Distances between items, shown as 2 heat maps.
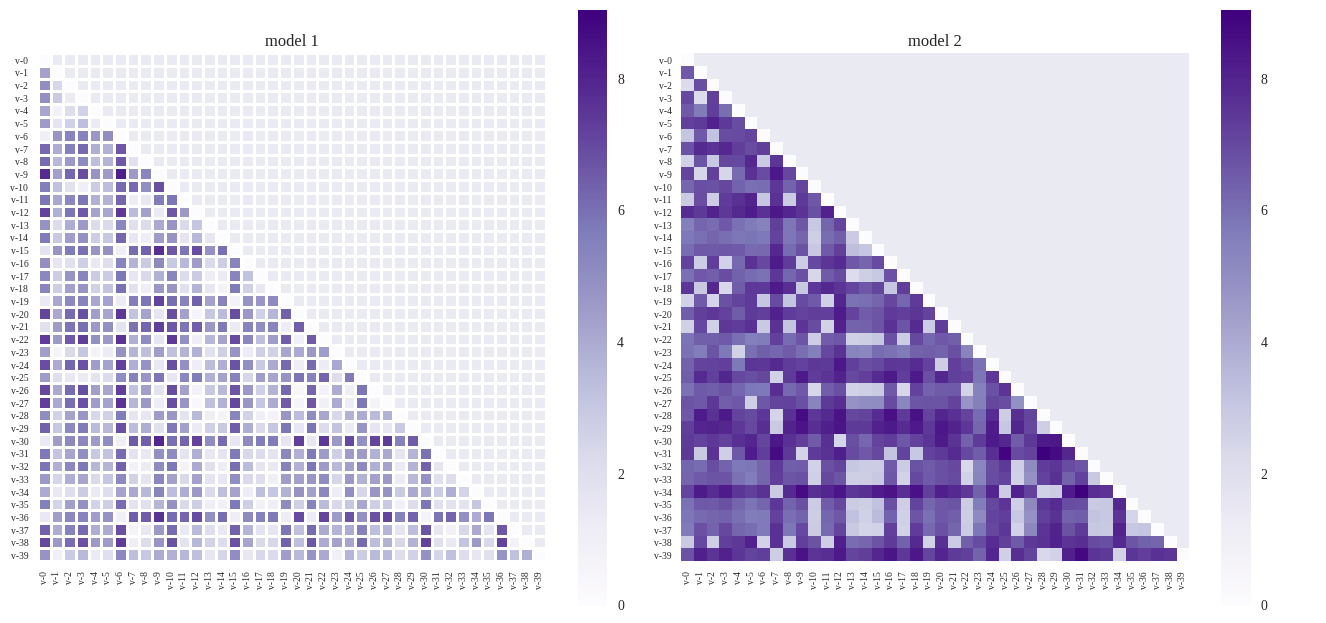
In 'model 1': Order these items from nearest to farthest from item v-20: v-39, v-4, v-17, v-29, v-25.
v-29, v-17, v-39, v-4, v-25
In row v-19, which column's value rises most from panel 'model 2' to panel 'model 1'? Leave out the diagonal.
v-38
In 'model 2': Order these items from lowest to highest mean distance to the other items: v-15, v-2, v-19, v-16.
v-15, v-19, v-2, v-16
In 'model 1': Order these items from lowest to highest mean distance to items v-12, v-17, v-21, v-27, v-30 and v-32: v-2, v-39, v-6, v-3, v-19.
v-39, v-19, v-6, v-2, v-3
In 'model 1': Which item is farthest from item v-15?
v-9
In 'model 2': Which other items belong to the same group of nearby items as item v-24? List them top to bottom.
v-20
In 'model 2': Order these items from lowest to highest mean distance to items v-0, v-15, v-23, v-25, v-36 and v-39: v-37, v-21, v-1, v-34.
v-37, v-34, v-21, v-1
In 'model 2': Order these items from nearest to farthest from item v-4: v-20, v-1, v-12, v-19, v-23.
v-23, v-1, v-20, v-19, v-12
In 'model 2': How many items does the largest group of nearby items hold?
12
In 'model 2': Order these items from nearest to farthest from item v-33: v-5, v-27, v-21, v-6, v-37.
v-37, v-27, v-5, v-6, v-21
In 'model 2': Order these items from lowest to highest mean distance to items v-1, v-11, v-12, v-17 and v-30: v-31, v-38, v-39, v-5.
v-38, v-31, v-5, v-39
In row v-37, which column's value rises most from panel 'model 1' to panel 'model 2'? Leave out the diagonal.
v-7
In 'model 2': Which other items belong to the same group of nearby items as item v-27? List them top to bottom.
v-5
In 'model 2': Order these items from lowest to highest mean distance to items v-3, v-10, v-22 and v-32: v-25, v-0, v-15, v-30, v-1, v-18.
v-15, v-1, v-18, v-0, v-30, v-25
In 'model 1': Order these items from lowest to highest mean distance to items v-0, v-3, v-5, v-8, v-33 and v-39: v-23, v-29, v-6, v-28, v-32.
v-23, v-28, v-32, v-29, v-6
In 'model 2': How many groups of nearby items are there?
8
